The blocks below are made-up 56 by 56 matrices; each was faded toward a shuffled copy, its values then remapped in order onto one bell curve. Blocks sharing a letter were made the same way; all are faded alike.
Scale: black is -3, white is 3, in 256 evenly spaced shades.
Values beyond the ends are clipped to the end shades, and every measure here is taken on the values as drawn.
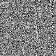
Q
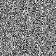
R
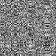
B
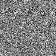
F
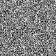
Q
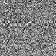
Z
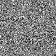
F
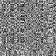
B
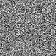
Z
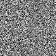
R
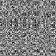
B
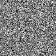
R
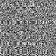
B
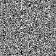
R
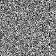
R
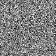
Q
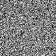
R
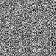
Z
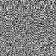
B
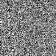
R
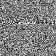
F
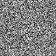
R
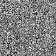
Q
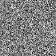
R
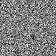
F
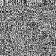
Z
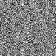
Z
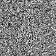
Q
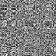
B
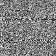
F
